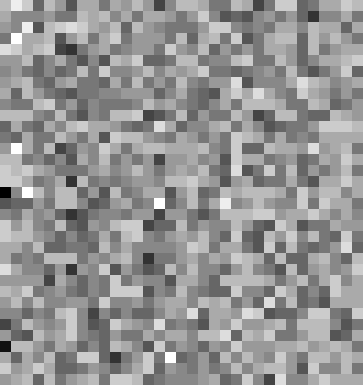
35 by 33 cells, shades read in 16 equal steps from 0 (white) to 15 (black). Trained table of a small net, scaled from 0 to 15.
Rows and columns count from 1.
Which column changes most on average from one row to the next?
25
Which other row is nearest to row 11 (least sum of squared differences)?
21
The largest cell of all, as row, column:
18, 1
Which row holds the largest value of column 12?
3
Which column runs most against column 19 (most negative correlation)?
24
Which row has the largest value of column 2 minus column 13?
13
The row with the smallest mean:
14
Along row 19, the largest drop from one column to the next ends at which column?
15
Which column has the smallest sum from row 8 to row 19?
22
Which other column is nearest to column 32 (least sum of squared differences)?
27
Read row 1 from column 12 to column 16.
6 4 6 11 7
